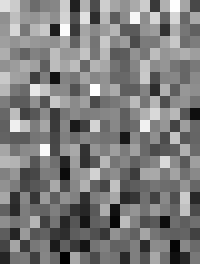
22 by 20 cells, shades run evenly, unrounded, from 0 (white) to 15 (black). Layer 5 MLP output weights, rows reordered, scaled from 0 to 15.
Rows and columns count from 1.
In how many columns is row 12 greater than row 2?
17
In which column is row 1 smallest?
18
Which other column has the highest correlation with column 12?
5
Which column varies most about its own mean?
7
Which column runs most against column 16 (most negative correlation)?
1
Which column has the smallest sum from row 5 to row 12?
15
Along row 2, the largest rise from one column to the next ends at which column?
10
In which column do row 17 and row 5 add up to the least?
19
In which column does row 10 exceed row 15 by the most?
20
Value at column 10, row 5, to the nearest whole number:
8
